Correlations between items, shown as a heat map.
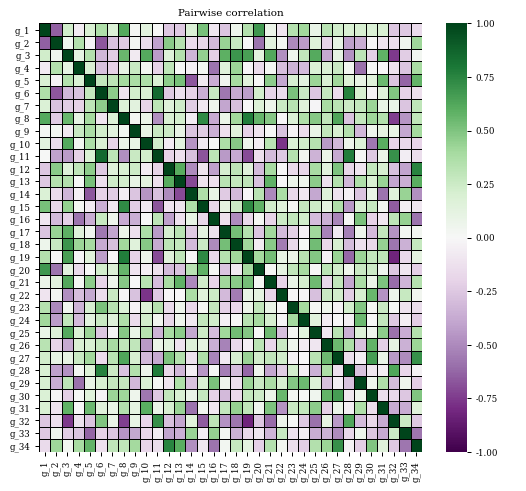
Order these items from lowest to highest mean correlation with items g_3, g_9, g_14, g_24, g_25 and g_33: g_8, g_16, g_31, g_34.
g_34, g_16, g_31, g_8
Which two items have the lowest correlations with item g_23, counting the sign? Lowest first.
g_2, g_4
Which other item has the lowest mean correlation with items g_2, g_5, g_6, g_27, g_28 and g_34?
g_33
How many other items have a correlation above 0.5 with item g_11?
3
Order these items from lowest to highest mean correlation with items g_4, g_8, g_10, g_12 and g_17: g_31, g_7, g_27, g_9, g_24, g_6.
g_6, g_7, g_24, g_9, g_27, g_31
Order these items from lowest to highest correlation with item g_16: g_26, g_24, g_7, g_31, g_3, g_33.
g_26, g_3, g_31, g_7, g_24, g_33
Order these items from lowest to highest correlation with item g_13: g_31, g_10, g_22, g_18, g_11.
g_11, g_22, g_10, g_18, g_31
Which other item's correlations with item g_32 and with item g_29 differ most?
g_19
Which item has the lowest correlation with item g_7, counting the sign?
g_17
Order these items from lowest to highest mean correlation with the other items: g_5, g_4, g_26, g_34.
g_4, g_26, g_34, g_5
